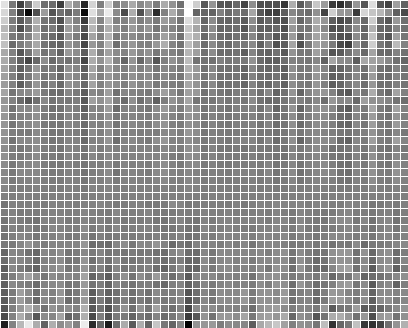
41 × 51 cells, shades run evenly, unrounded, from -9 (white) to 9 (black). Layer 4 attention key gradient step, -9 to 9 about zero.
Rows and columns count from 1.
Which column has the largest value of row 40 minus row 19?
24
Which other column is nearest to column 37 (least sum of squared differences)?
21
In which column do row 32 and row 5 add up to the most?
11
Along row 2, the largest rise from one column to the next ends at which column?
25
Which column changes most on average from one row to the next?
42
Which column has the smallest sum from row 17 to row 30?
47
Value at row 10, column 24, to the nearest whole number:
-3
